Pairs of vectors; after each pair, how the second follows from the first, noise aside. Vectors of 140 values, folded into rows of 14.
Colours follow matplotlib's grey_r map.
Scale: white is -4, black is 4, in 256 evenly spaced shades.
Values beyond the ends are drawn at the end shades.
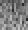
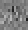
partly zeroed.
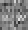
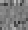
partly zeroed.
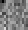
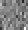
reversed, negated, partly zeroed.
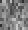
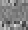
wrapped around, negated, partly zeroed.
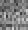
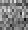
reversed.
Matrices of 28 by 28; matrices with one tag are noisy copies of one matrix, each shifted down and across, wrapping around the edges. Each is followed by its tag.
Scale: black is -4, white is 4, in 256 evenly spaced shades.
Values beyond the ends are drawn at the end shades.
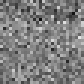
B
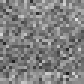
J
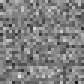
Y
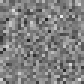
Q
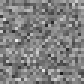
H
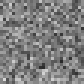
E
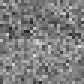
B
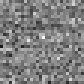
Y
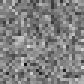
E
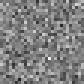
Q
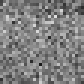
B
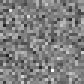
Q
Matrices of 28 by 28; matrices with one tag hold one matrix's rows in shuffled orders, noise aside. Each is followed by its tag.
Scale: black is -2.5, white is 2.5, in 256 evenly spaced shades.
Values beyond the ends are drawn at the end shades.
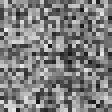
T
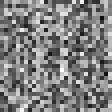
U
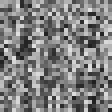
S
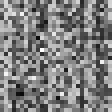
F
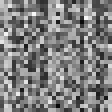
F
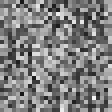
U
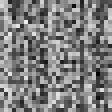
F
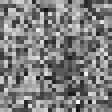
T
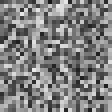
U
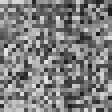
T
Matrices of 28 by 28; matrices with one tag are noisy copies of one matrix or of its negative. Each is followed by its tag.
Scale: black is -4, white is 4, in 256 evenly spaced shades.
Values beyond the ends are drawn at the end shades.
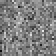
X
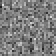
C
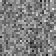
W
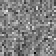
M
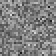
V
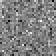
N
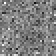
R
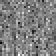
X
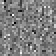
V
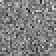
W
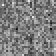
C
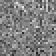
W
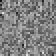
N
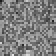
N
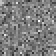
N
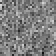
N
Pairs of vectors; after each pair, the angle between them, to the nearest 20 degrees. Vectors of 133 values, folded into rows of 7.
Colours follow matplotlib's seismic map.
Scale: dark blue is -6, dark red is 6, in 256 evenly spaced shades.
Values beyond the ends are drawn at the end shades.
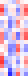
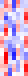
80 degrees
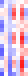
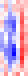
60 degrees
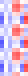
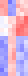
80 degrees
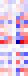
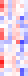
120 degrees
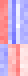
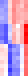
140 degrees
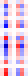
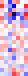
100 degrees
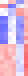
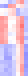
160 degrees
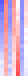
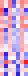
140 degrees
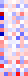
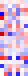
140 degrees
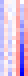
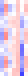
40 degrees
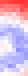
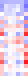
120 degrees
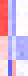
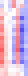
80 degrees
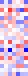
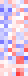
140 degrees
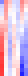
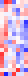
60 degrees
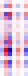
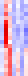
100 degrees
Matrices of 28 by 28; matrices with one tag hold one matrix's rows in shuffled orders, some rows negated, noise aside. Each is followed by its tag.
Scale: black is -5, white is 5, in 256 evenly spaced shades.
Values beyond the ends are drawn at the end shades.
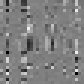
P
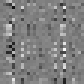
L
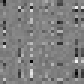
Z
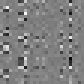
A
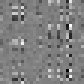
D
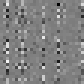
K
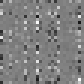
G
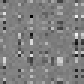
Z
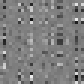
Z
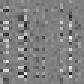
A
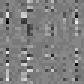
P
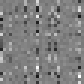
G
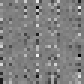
G
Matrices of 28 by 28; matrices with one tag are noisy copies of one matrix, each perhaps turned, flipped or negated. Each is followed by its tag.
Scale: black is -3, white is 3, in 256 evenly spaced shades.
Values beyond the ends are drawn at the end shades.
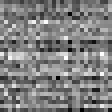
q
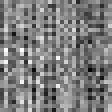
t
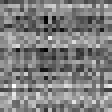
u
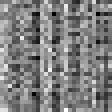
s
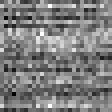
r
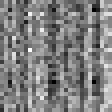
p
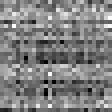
u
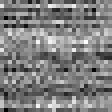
r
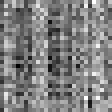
u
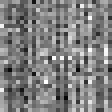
t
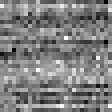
r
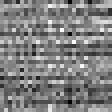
t
